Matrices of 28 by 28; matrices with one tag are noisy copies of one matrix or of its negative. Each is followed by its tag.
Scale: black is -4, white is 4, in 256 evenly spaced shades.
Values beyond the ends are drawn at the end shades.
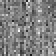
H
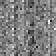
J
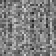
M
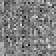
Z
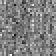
M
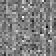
M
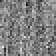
H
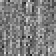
H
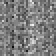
J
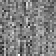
H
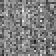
Z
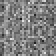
Z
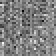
Z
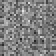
Z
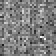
Z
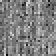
H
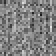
M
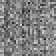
Z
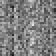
J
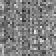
Z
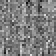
H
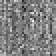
M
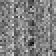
J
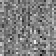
Z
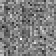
Z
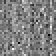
M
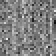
M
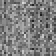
M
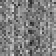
J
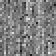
H
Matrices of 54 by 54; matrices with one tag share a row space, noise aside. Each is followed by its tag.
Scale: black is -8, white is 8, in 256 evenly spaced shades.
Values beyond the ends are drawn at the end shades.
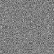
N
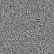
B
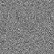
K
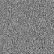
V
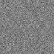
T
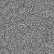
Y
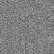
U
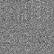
B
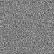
N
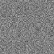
K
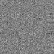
U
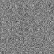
K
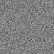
Y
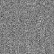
B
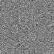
U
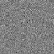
Y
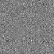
Y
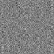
K
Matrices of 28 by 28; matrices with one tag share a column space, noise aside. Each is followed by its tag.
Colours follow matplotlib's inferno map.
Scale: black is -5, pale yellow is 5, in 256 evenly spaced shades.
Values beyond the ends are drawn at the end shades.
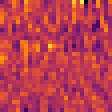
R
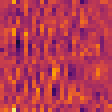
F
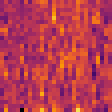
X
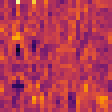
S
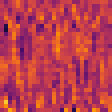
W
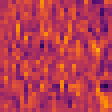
S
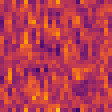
F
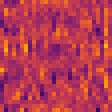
F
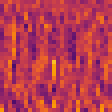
W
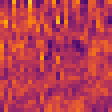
R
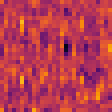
F
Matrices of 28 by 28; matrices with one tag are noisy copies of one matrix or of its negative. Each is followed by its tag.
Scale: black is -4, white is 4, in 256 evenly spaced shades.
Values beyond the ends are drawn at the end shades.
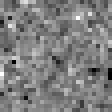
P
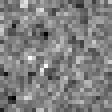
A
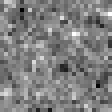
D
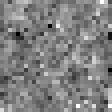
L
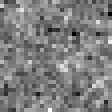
D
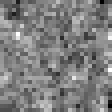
L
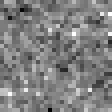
D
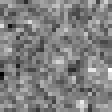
P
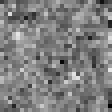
L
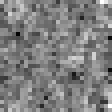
L
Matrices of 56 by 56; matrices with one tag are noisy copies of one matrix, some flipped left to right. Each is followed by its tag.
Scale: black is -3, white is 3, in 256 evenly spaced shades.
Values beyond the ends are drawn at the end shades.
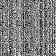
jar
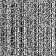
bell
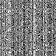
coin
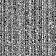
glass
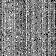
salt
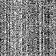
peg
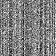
jar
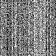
peg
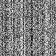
coin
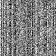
jar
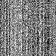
peg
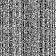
jar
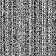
glass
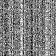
coin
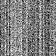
peg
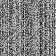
jar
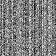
glass
